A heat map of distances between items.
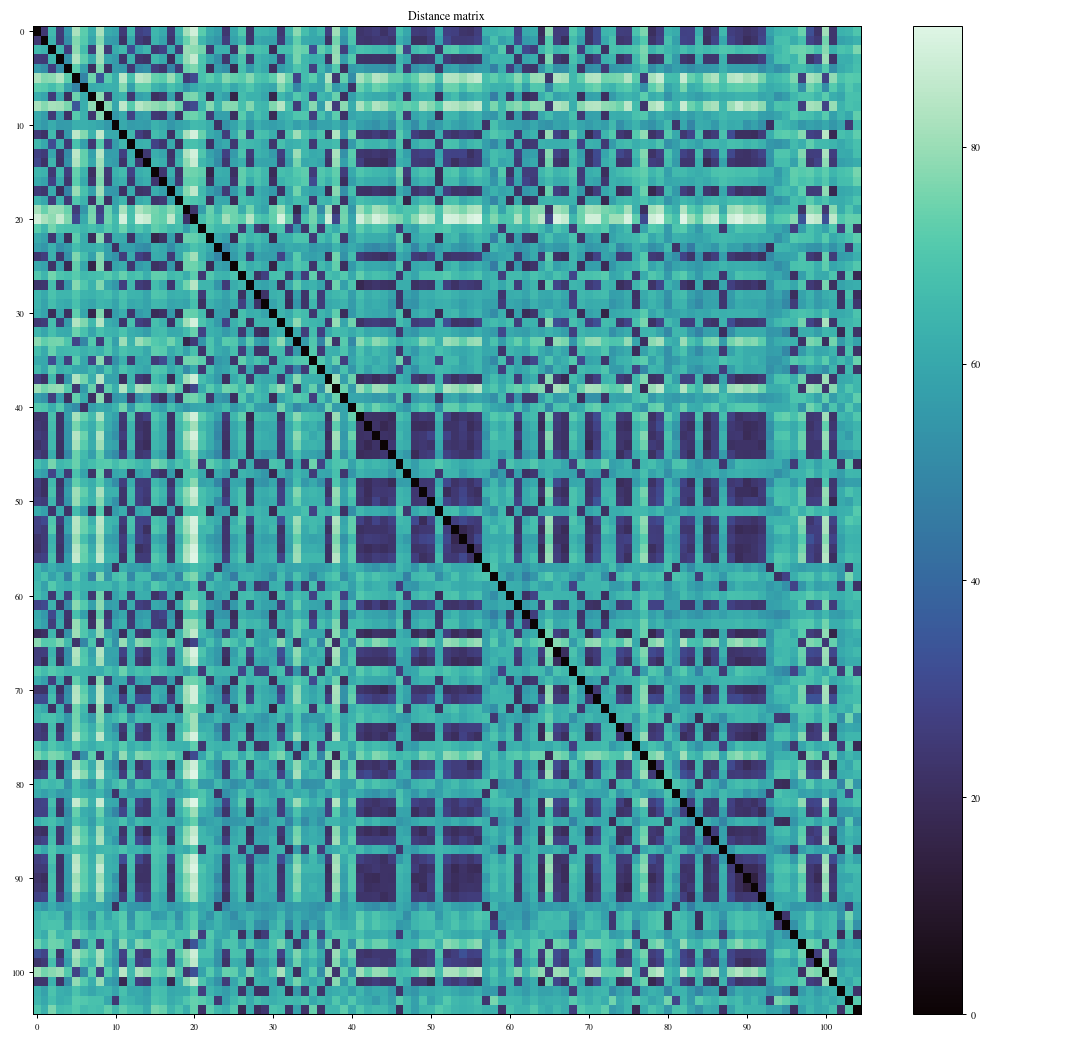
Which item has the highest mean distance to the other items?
20
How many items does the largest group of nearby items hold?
46
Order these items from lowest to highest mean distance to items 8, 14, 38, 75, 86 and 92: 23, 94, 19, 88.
88, 23, 19, 94
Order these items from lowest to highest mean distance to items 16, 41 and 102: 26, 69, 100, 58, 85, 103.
85, 69, 26, 58, 103, 100
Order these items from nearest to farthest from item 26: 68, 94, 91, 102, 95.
102, 68, 95, 94, 91
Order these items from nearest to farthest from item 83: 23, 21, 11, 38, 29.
11, 23, 29, 21, 38
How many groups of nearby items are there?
7
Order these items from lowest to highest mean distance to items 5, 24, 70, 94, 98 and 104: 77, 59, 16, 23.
59, 23, 77, 16
